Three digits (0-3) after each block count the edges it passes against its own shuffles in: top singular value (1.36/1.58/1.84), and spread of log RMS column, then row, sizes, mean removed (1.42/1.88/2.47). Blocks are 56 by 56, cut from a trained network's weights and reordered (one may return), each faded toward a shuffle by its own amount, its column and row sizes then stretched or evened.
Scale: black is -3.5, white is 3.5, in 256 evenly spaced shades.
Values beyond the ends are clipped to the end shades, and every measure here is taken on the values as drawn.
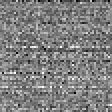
2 0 3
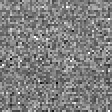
0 1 1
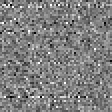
1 0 2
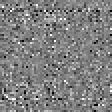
1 1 2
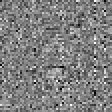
2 2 1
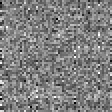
0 3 0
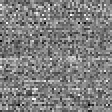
1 1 2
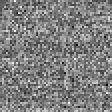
0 0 0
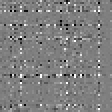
3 3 3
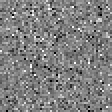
0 1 0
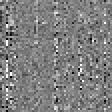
1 3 1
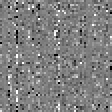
2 3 1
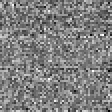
0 1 2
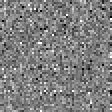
0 2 1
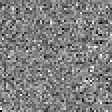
1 1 2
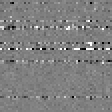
3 0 3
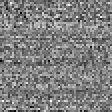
1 0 2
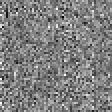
0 2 0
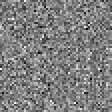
1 1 1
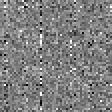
2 2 1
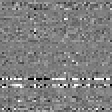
3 0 3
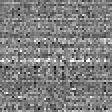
3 2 2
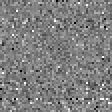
0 0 2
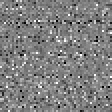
0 1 2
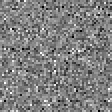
0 0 1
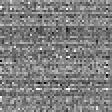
3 2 1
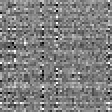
3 3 0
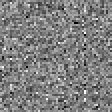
2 1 0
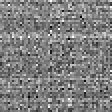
2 3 0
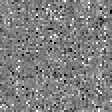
0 2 0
